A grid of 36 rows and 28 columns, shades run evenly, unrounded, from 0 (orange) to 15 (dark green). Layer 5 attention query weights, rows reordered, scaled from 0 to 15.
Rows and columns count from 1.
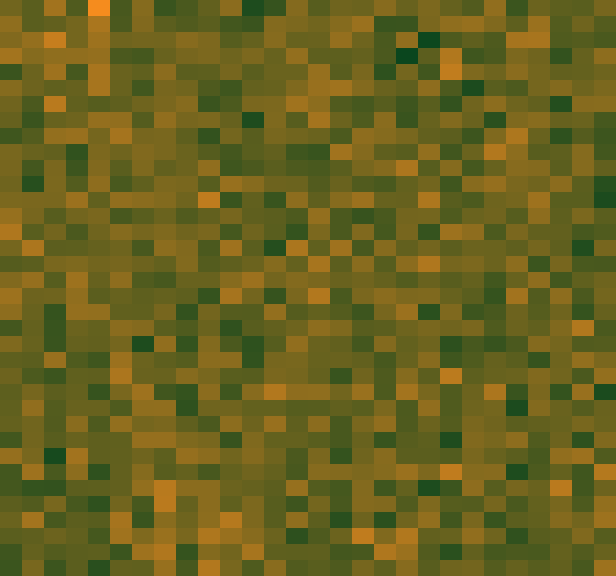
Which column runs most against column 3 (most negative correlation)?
26
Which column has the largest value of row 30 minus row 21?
27
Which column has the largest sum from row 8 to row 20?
28
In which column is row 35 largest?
21
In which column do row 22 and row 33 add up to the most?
7
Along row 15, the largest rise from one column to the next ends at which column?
2
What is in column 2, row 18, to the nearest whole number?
6
